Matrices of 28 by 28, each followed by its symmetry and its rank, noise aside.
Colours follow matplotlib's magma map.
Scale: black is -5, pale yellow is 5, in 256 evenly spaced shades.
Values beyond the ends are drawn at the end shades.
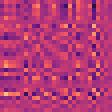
antisymmetric, rank two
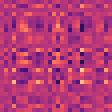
no symmetry, rank two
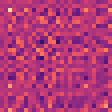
symmetric, rank three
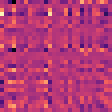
antisymmetric, rank two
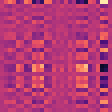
no symmetry, rank one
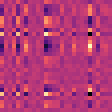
no symmetry, rank one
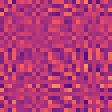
antisymmetric, rank two
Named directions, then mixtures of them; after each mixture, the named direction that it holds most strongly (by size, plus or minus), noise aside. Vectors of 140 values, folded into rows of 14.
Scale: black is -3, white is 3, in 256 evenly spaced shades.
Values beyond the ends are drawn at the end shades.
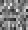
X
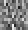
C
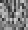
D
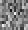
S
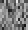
D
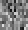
S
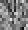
D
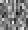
D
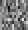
C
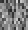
D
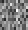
X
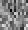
S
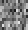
X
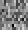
C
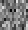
X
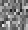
S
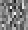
S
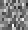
C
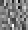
C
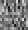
C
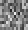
S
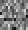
X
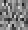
C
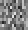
C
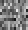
X
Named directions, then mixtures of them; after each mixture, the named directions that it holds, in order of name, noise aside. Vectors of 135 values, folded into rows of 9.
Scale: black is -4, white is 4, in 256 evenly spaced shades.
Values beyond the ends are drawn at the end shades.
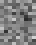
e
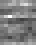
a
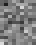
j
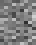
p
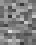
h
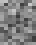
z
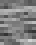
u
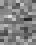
a, e, u.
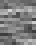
u.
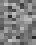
e, h, j.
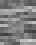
u.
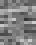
e, u.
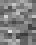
a, h.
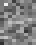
j, z.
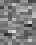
h, p, u.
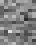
a, e, h.
